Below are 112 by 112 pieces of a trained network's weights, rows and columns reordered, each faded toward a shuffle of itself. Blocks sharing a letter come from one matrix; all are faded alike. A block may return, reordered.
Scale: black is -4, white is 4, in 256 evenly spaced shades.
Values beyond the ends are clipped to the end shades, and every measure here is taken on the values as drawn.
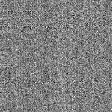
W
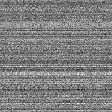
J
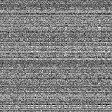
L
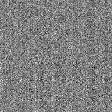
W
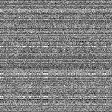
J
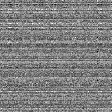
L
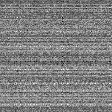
L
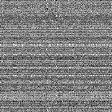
J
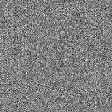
W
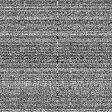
J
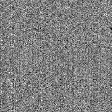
W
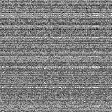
J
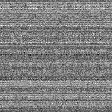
J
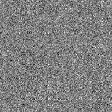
W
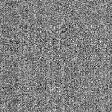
W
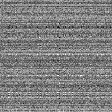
L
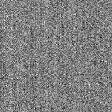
W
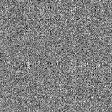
W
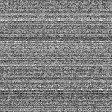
L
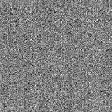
W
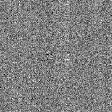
W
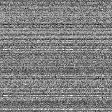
L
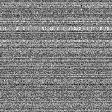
L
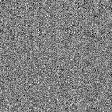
W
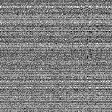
L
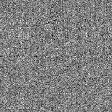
W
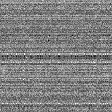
J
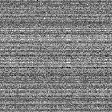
L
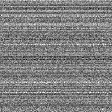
L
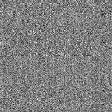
W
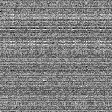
J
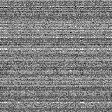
L
